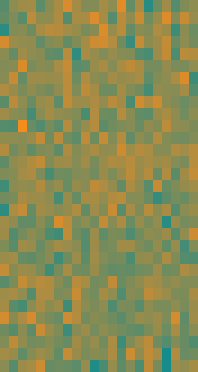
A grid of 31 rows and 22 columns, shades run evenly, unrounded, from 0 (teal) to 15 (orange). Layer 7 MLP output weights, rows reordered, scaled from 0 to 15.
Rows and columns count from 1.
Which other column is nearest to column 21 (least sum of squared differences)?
10
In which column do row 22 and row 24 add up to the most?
9
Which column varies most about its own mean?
19
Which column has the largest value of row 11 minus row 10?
3
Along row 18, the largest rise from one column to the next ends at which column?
2
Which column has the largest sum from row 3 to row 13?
8
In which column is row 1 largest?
14
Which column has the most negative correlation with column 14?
17
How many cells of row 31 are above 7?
11
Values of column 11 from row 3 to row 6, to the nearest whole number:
8 12 9 9
